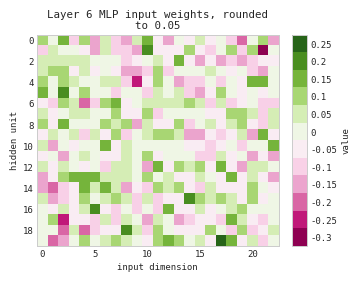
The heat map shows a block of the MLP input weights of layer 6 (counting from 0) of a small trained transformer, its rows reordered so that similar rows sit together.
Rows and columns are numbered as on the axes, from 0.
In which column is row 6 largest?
7
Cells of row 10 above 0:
4
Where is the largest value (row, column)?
19, 17
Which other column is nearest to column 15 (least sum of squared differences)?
14
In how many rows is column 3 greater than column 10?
10
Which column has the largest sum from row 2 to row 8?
2
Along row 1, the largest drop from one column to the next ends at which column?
21
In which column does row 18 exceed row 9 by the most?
8
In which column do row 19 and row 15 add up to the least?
1
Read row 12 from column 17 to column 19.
0.15 -0.05 -0.15
